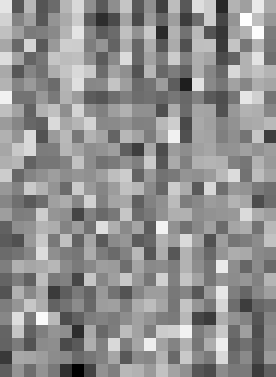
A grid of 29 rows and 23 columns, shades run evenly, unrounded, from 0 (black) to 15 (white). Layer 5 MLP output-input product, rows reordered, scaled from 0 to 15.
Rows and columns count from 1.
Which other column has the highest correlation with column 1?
22
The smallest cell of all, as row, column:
29, 7
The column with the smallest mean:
9
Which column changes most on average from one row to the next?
3
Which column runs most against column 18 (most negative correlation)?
4
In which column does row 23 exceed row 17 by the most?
19
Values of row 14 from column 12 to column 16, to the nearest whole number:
6 9 7 7 9
